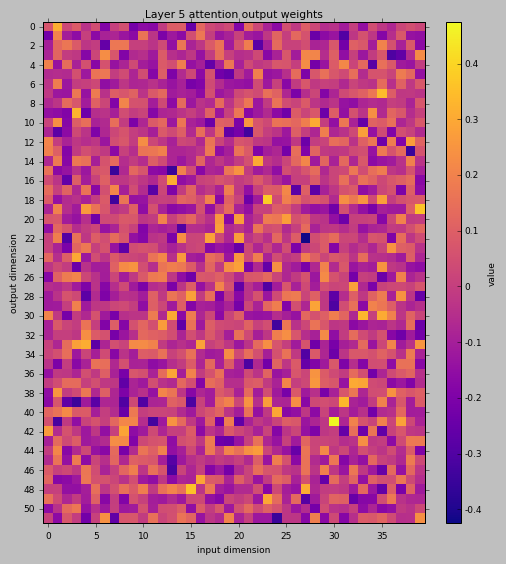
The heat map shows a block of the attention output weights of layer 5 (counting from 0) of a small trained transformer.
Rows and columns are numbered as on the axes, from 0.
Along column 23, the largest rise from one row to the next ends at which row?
49
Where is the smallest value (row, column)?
22, 27
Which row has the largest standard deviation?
39
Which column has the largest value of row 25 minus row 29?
20
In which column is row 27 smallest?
23
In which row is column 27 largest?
48
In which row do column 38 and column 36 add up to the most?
12
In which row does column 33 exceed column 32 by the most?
30
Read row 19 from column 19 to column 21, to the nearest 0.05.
0.15 -0.1 -0.15
